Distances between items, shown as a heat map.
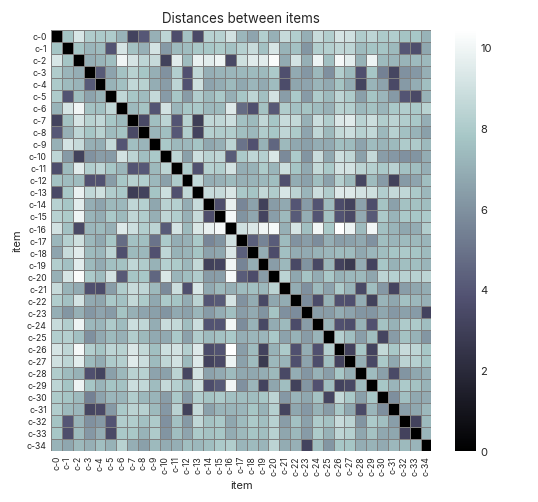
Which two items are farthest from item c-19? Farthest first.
c-16, c-2
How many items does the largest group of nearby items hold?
8
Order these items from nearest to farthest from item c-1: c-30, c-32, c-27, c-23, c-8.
c-32, c-23, c-8, c-30, c-27
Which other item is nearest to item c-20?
c-18
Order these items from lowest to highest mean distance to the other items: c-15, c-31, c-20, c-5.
c-31, c-15, c-5, c-20
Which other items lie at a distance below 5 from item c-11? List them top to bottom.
c-0, c-7, c-8, c-13
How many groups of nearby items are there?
8
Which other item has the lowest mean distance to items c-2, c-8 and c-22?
c-10
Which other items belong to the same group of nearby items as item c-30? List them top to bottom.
c-25
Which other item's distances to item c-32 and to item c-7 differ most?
c-13
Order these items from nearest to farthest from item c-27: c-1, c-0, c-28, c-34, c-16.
c-28, c-34, c-1, c-0, c-16
